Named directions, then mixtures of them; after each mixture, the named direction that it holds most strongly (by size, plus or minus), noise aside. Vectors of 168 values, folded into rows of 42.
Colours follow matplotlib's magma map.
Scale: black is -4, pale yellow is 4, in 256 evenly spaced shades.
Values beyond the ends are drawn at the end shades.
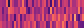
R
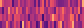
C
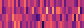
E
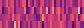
E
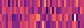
E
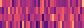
C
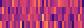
C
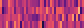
E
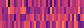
R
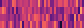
C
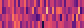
E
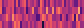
E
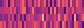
R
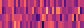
E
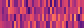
R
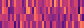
R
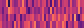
R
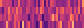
C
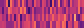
R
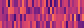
R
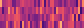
C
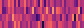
E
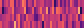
E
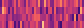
E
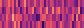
E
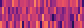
C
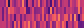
R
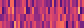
R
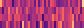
C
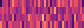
C
